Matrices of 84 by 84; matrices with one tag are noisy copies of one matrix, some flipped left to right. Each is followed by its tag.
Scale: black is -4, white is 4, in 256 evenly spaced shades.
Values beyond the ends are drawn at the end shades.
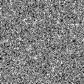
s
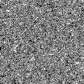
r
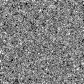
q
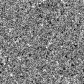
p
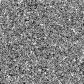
p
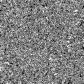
r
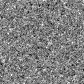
p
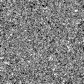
r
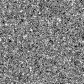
s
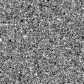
s
